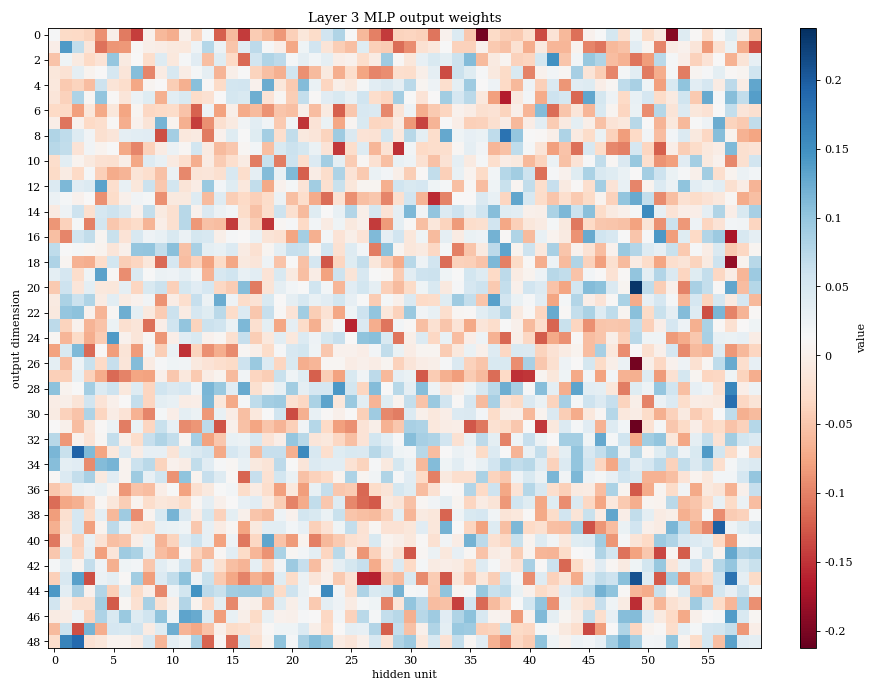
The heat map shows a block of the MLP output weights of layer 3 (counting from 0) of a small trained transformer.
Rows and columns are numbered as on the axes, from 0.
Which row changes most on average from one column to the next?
43
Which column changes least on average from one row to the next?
54
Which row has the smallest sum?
0
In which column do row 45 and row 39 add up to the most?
56
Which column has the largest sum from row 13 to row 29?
37
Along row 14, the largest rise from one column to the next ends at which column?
50
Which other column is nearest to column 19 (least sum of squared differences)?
25
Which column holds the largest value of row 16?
51
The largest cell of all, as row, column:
20, 49
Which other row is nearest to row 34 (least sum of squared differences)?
14
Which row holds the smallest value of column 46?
1
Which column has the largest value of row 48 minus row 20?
2
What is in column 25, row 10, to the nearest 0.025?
-0.05
